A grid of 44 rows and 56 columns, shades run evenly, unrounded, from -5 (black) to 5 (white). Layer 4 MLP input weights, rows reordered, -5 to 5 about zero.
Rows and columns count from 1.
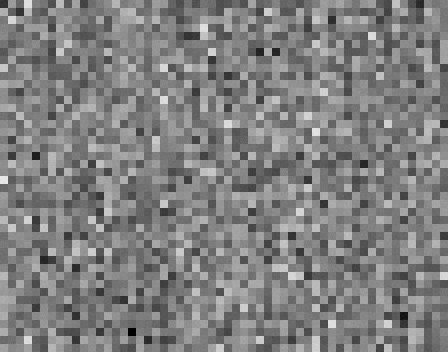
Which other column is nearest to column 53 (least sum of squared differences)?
11
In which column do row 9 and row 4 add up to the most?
26
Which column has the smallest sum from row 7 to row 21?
44
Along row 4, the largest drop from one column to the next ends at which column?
27
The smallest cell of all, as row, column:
42, 17
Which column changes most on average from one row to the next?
13
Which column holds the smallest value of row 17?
18
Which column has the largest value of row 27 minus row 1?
38
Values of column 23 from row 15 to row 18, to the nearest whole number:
0 0 1 0
